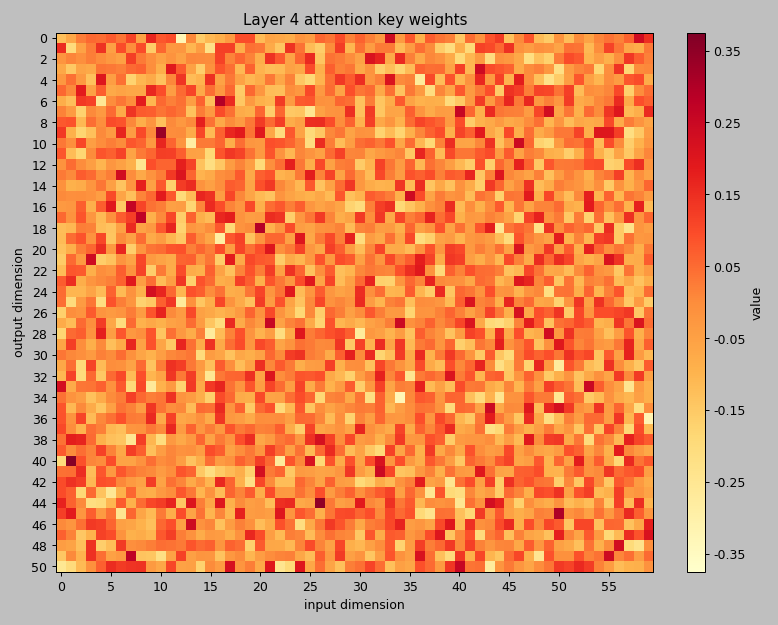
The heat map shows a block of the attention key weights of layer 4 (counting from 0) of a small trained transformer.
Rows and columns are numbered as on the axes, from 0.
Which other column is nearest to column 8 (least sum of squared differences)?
17
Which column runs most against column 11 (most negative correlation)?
50
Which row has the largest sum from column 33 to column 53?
46
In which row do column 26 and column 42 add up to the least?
34
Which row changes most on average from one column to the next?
44
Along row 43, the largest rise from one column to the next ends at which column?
38
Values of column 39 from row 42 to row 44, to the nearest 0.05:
-0.25 -0.2 0
